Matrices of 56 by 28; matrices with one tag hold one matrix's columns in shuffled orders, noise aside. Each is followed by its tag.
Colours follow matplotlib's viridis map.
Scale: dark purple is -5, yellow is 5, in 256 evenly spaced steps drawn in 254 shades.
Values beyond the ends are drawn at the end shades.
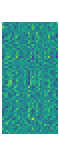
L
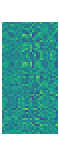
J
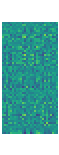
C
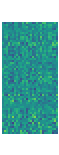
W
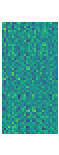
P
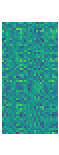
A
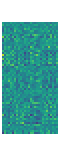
C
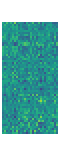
W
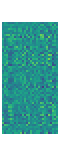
C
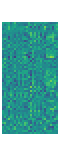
L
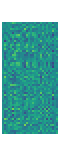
J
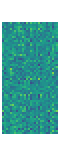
P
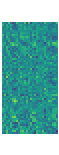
W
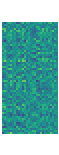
A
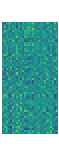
P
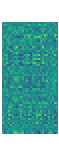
C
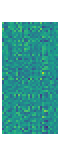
P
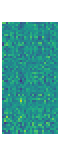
W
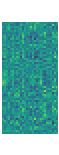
L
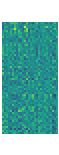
P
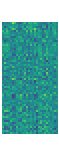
P
